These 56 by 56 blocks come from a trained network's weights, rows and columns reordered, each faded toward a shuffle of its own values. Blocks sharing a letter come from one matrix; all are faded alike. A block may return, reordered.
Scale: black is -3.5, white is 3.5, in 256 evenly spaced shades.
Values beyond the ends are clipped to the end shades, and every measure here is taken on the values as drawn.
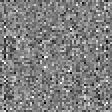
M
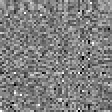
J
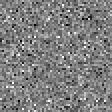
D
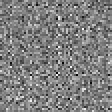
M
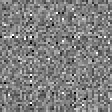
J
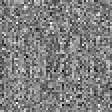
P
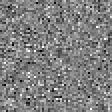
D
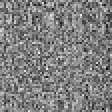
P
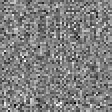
P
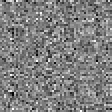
M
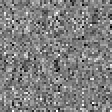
M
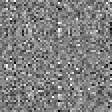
M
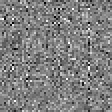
M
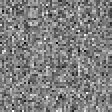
P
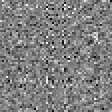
D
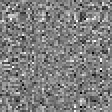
M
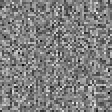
P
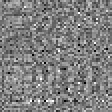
J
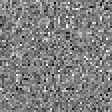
D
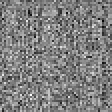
P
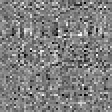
D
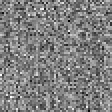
P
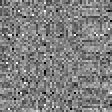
J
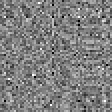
J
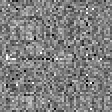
J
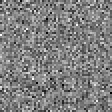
P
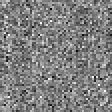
P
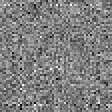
J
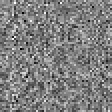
P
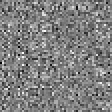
M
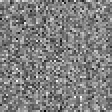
P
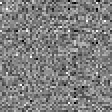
J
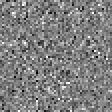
D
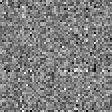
J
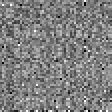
J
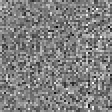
P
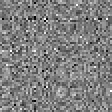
J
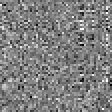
M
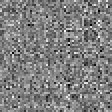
M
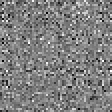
D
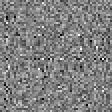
J
